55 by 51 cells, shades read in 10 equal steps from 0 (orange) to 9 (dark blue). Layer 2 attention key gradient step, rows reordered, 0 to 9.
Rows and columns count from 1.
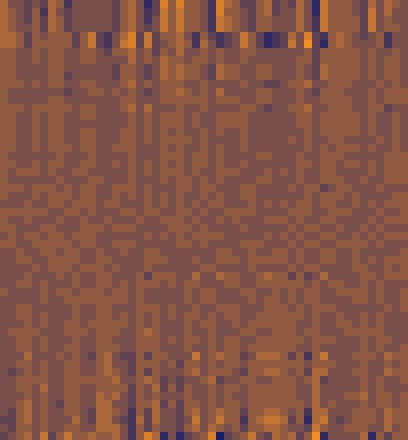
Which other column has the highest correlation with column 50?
8
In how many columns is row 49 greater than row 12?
15
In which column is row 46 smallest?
14
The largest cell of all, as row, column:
55, 28
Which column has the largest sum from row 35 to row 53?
17
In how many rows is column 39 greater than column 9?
15
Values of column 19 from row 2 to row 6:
7 7 6 2 2
